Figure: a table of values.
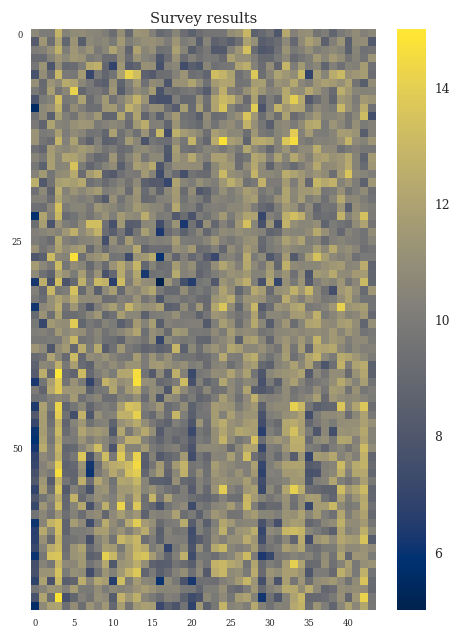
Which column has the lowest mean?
0
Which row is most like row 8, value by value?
64
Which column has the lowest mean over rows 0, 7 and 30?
16
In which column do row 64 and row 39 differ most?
33
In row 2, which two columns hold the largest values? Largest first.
27, 3
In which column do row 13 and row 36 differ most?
24
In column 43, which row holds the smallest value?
10
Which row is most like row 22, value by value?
60
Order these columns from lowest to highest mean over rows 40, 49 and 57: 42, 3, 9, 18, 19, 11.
18, 19, 9, 11, 42, 3
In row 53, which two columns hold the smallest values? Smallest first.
7, 29
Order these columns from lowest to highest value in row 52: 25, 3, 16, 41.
25, 16, 41, 3
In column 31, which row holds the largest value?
9
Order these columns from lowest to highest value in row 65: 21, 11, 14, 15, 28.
14, 15, 21, 11, 28
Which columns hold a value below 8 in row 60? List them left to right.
0, 20, 29
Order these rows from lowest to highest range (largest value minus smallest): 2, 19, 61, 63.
19, 2, 61, 63
